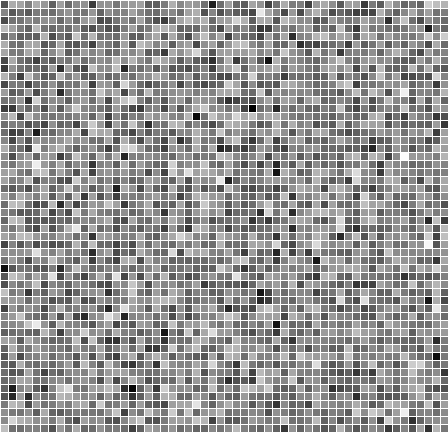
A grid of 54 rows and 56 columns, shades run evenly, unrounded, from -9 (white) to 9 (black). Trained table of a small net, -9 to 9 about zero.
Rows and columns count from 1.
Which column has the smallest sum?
22
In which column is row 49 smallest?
9
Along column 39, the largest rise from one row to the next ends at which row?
32
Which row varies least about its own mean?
54
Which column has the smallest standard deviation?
50
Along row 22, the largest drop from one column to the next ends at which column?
36
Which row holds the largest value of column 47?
19
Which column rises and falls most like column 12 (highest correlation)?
35
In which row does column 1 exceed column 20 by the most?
34
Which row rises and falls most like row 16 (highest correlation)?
37
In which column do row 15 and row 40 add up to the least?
30
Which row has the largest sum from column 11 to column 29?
43
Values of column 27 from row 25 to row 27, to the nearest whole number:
-2 -2 -1
